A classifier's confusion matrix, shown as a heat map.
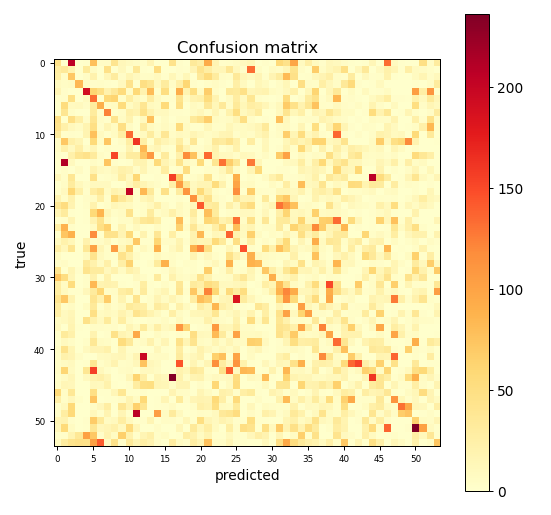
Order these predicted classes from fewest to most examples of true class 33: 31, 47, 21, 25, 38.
31, 21, 38, 47, 25
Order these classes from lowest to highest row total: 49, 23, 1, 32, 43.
1, 49, 23, 43, 32
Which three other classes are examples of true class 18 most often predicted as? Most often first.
10, 25, 12
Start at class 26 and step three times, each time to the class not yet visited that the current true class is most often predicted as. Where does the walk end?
38
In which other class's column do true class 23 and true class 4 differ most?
52
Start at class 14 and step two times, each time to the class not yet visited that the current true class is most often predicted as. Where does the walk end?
27
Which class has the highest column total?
5
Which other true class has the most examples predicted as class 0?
30
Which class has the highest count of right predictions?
4
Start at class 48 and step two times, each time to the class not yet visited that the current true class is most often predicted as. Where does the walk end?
11
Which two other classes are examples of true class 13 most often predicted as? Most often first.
8, 21
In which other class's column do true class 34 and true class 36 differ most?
22
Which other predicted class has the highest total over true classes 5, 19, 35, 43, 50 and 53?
32
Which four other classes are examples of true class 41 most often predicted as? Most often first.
12, 47, 37, 25
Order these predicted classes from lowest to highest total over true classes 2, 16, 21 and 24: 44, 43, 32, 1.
43, 1, 32, 44
